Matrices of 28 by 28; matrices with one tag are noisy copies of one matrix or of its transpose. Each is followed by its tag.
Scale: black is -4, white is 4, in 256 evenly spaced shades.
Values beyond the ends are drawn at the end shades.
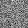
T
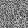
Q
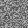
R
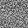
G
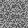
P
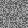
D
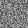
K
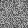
T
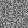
D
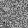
K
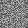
T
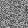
Q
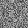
D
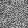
T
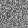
R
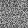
T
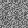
P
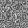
R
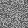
T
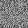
T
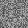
D
